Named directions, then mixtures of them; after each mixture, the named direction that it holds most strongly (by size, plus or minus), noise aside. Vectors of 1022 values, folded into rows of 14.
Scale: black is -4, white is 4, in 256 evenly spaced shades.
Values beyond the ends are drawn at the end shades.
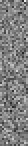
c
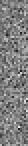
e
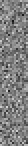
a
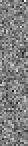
c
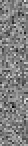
a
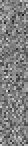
a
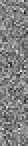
e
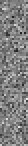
e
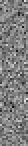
c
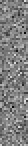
e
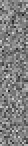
a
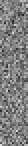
a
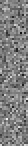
e
